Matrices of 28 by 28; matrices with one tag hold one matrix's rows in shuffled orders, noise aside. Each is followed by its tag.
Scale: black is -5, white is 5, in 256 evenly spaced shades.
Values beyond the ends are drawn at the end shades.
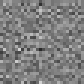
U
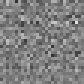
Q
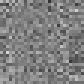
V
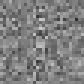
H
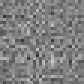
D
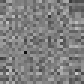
V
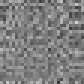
V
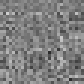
V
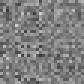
U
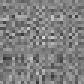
D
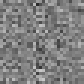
H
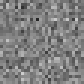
Q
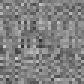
U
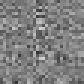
H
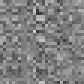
H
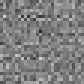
U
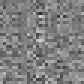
H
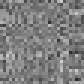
V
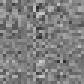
H
